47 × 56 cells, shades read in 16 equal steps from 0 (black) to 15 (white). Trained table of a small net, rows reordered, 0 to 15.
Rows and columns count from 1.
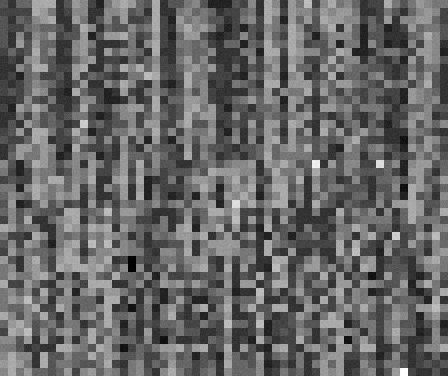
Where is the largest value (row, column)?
47, 51
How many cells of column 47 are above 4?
33
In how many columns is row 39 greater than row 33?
27
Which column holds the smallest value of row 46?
34
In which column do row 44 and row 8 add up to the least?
16
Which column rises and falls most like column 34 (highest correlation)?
37
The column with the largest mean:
5
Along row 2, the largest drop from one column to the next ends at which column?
21
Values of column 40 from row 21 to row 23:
14 10 8
